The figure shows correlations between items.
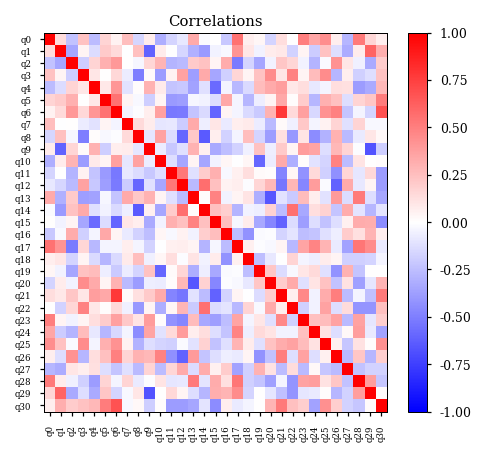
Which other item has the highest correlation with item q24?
q17
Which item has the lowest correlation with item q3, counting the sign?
q8
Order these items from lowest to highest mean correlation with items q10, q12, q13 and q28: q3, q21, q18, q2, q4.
q4, q3, q21, q18, q2
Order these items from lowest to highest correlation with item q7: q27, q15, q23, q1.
q27, q1, q15, q23
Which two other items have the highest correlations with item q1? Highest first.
q29, q17
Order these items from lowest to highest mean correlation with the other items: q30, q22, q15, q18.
q15, q18, q22, q30
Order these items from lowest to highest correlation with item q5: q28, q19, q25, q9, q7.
q9, q19, q7, q28, q25
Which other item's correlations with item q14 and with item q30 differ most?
q12
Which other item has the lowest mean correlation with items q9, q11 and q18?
q5
